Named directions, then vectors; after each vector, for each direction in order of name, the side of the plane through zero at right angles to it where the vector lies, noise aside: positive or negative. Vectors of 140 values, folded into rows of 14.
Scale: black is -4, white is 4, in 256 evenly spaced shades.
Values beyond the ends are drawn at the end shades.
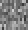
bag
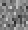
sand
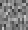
negative, negative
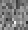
positive, negative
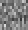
positive, positive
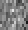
positive, negative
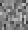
negative, negative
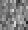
positive, negative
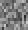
positive, positive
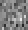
negative, negative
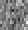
negative, positive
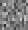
negative, negative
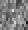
positive, negative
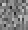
negative, negative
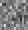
positive, positive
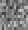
positive, negative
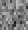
negative, positive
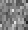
positive, negative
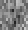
negative, positive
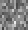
positive, negative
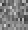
positive, positive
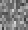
positive, negative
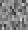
negative, negative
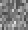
positive, negative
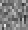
positive, positive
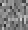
negative, negative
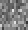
positive, negative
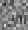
positive, positive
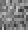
negative, positive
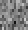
negative, positive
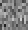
negative, negative
